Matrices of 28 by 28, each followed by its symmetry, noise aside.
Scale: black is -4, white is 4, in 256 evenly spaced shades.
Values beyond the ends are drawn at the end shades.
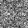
mirrored top to bottom.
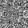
mirrored top to bottom.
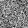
same after a half turn.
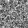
symmetric.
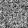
symmetric.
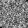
same after a half turn.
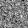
antisymmetric.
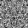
mirrored left to right.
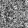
mirrored top to bottom.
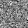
same after a half turn.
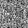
mirrored top to bottom.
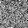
antisymmetric.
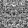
mirrored left to right.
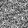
same after a half turn.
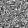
antisymmetric.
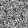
same after a half turn.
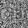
mirrored top to bottom.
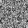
same after a half turn.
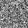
no symmetry.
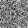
mirrored top to bottom.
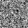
symmetric across the other diagonal.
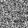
no symmetry.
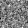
antisymmetric.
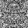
mirrored left to right.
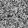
antisymmetric.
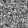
antisymmetric.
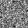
same after a half turn.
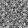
mirrored left to right.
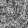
symmetric.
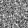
symmetric.
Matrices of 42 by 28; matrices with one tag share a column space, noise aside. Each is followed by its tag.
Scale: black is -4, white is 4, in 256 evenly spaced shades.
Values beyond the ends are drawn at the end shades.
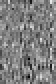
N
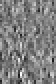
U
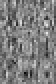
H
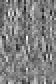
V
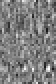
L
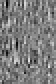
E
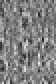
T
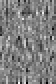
V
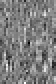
T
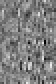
T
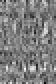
L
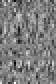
L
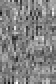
V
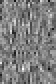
L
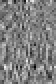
N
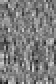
T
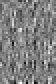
T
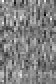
H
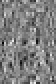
T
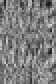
E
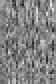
E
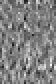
N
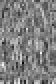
T
